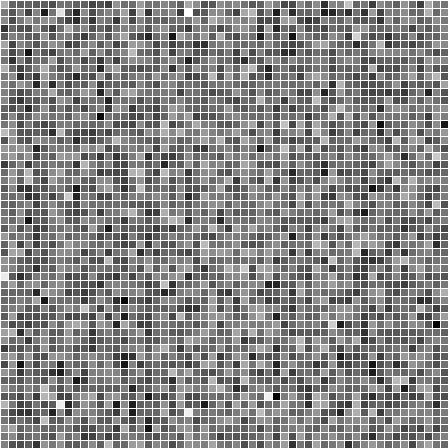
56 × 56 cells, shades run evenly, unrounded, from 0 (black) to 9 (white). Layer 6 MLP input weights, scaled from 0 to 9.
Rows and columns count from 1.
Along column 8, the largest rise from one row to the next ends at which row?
51
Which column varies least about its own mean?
39
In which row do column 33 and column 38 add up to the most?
44
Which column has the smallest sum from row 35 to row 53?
19
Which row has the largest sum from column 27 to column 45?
32
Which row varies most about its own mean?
2
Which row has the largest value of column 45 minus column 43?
52
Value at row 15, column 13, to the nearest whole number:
0
